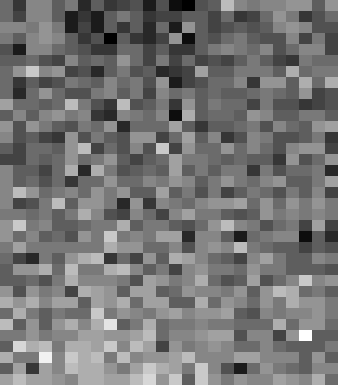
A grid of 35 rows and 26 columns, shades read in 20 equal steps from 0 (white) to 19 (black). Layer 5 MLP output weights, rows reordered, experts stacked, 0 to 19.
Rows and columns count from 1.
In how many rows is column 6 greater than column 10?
17
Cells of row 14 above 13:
4
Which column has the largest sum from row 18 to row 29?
26
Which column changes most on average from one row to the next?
2
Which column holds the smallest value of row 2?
22
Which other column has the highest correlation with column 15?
7
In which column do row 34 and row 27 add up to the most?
19
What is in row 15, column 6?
8
